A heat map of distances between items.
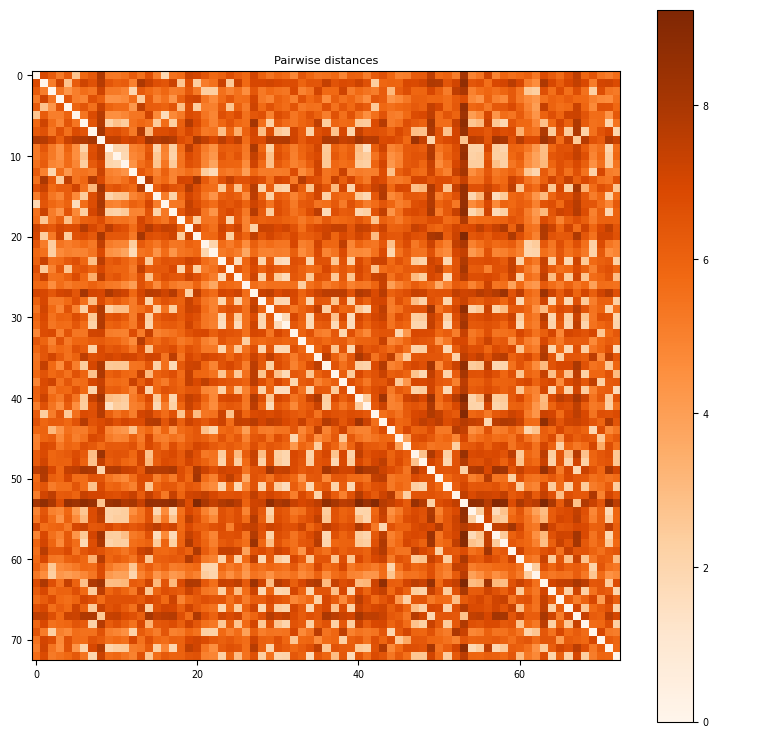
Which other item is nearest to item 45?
32
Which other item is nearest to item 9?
41
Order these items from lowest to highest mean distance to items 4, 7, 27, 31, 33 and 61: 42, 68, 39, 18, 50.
39, 68, 18, 42, 50
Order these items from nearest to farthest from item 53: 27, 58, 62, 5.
27, 62, 5, 58
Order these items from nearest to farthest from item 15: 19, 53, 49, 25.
25, 19, 49, 53
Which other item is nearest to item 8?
49
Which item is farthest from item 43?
63
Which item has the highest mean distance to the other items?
53
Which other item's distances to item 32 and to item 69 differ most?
38
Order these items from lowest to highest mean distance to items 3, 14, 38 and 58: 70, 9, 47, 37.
9, 70, 37, 47
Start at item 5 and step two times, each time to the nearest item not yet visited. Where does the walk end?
0
